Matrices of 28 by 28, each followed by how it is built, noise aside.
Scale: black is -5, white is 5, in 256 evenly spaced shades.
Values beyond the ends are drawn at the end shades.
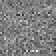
uneven rows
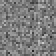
repeating rows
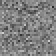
blocks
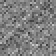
Hankel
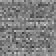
blocks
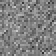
Hankel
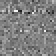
uneven rows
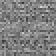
blocks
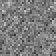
Hankel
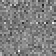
uneven rows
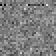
uneven rows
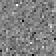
sparse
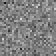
noise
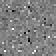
sparse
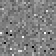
sparse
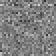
uneven rows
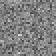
repeating rows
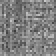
blocks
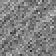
Hankel
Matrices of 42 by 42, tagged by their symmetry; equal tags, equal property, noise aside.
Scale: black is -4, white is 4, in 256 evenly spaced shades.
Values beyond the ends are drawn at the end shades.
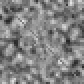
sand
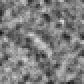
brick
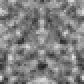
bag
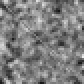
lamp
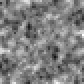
sand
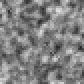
lamp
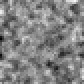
lamp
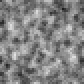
sand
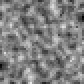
sand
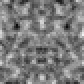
bag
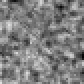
lamp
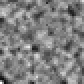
brick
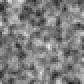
lamp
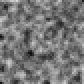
brick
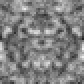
bag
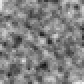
brick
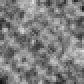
brick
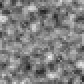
sand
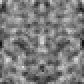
bag
